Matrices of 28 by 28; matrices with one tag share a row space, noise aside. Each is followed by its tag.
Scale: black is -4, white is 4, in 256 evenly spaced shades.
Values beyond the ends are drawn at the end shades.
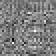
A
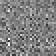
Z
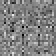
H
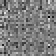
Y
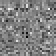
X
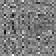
H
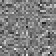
X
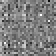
Y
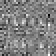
Y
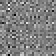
Z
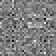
A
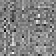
H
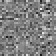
X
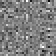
X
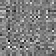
Z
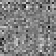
Y
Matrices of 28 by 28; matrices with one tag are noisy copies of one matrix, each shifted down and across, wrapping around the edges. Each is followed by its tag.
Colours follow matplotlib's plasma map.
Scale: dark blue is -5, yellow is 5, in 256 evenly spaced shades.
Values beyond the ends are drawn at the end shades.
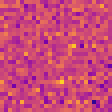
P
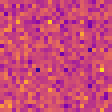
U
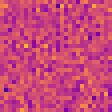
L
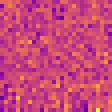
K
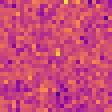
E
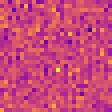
L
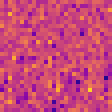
K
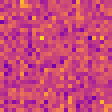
U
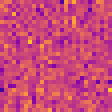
L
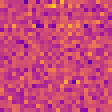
P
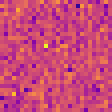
L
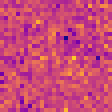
E
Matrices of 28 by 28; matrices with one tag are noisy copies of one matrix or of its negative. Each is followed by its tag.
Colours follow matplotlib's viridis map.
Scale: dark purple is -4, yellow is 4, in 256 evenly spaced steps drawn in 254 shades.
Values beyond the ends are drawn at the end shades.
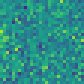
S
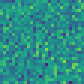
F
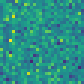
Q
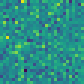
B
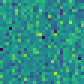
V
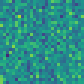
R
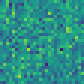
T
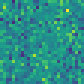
S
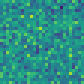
F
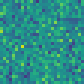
S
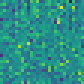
B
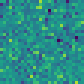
T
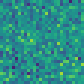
Q
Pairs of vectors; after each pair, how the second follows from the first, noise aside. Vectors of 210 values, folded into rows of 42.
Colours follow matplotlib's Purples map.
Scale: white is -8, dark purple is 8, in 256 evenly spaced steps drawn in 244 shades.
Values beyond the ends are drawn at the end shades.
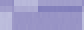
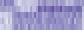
scaled up.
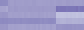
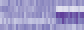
negated, scaled up.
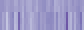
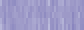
wrapped around, negated, shrunk.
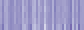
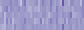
wrapped around, negated, partly zeroed.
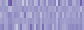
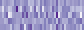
wrapped around, negated, scaled up.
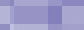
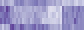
negated, scaled up.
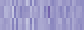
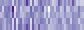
negated, scaled up.
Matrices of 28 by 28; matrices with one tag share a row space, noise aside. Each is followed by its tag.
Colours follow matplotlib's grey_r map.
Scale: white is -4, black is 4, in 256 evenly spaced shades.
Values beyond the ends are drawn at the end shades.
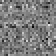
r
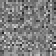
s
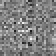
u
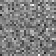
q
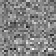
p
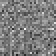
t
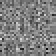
q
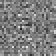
u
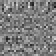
s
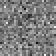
u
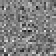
u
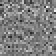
s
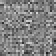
s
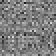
t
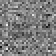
r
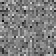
t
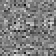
p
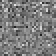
r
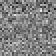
r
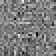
u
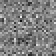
u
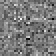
p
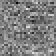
p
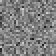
q
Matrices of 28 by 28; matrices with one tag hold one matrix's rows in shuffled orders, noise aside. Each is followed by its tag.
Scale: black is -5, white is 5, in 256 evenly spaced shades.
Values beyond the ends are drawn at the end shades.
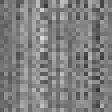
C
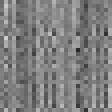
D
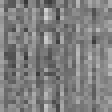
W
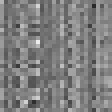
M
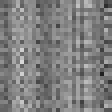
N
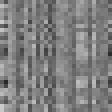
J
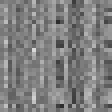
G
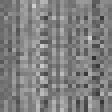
C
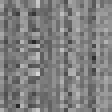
M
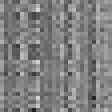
M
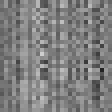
C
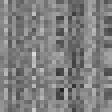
G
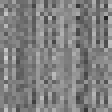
D
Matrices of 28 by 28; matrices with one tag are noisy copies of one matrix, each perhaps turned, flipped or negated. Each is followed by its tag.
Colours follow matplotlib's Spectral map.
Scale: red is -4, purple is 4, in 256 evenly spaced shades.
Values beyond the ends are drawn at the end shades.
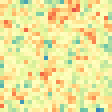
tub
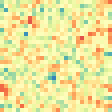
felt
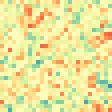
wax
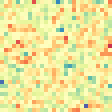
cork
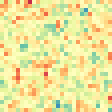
cork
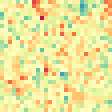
wax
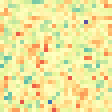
cork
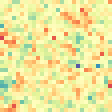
wax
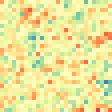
wax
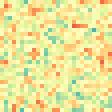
felt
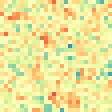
tub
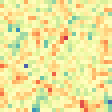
wax
